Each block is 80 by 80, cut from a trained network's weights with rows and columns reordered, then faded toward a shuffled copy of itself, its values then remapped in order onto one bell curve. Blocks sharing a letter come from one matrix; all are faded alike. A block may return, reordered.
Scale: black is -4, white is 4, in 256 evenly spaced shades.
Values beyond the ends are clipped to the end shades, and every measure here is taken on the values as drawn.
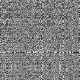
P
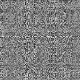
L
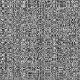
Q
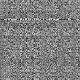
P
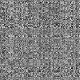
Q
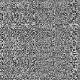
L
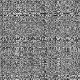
Q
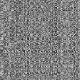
Q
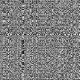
P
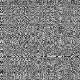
P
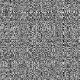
L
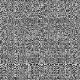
P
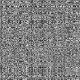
Q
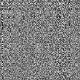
L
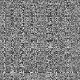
L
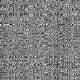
Q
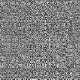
L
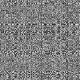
Q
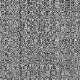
Q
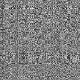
Q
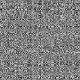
Q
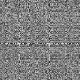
P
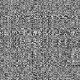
Q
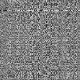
P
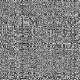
Q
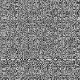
P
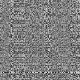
P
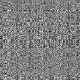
Q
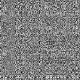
P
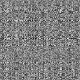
Q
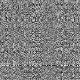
P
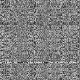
P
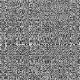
P
